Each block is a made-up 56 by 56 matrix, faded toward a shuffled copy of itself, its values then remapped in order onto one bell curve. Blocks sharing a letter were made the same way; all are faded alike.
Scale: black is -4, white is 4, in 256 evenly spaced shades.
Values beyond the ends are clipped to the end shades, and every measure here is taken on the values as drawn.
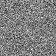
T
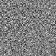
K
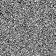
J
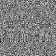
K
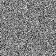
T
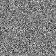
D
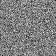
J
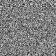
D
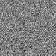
K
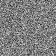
J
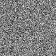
T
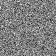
J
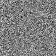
T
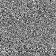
D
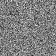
J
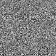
D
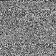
D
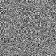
K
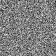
T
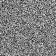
J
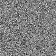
T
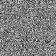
D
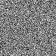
J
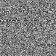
D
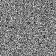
J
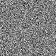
T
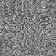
K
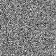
T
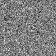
T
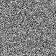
J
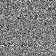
D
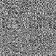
K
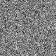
T
